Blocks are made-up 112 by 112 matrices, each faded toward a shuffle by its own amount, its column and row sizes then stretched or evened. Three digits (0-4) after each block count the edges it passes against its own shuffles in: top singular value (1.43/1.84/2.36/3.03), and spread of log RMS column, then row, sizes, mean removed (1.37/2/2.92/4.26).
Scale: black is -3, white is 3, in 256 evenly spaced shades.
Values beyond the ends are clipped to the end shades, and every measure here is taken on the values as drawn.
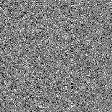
2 1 0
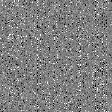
1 3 0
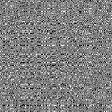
4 0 3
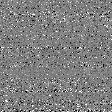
0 0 3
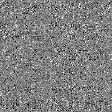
1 2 2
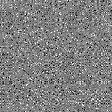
3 0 1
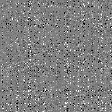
0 3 2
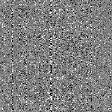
2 3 1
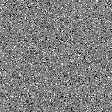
1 0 1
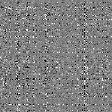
2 3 3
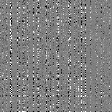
3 4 2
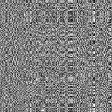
4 3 0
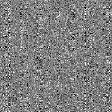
2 3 1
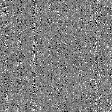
1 3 0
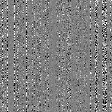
1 4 0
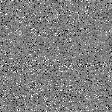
1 1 2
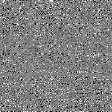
1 2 3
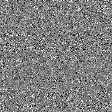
0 1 2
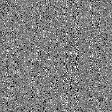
0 3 0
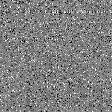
2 0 1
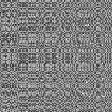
4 2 0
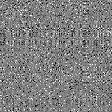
3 0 1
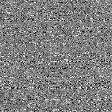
2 0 3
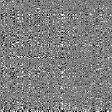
3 3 3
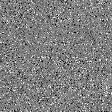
0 0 2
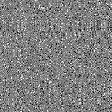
3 1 0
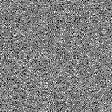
3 0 0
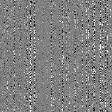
3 4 0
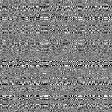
4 0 4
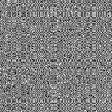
4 0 2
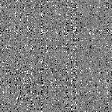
2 3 2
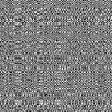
4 0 3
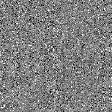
1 2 0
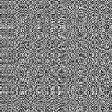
4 3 2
